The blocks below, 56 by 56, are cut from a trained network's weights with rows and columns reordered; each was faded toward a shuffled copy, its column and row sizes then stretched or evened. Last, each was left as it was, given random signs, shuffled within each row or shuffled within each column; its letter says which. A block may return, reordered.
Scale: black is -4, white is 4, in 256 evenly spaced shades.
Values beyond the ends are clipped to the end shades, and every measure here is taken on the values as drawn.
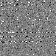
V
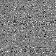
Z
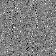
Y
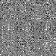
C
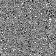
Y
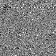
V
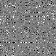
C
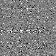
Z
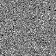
Y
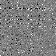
Z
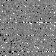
V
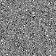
Y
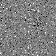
Y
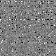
Z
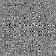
C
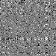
C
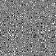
C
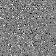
V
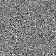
Z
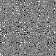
C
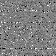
V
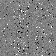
Y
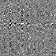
C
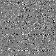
Z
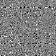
Z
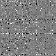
Z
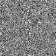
Z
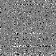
Z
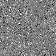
Y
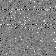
V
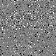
C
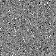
Y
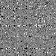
Z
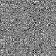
C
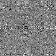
C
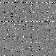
Z
